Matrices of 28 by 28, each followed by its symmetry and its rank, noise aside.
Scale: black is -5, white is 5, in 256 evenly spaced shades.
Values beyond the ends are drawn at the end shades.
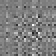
no symmetry, rank two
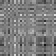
symmetric, rank two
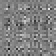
antisymmetric, rank four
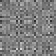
no symmetry, rank two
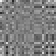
symmetric, rank two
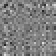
symmetric, rank three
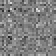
antisymmetric, rank four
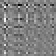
antisymmetric, rank two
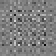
symmetric, rank two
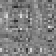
antisymmetric, rank four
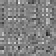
no symmetry, rank four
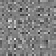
antisymmetric, rank four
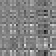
no symmetry, rank two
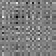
symmetric, rank two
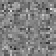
no symmetry, rank four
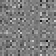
no symmetry, rank four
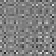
antisymmetric, rank two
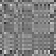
no symmetry, rank two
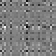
no symmetry, rank two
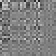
no symmetry, rank two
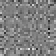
antisymmetric, rank four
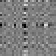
no symmetry, rank two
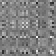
symmetric, rank two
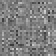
antisymmetric, rank four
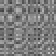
symmetric, rank two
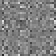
no symmetry, rank four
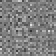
no symmetry, rank four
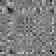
symmetric, rank three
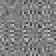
antisymmetric, rank four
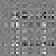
antisymmetric, rank two
